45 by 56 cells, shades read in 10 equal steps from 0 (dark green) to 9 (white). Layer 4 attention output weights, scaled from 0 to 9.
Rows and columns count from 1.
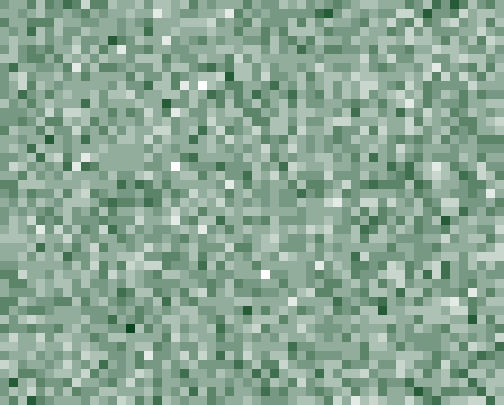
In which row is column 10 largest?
18
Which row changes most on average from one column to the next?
15
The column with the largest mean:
9
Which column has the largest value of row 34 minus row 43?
33
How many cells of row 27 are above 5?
15
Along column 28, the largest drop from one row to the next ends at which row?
35
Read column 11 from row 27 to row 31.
4 7 6 7 5
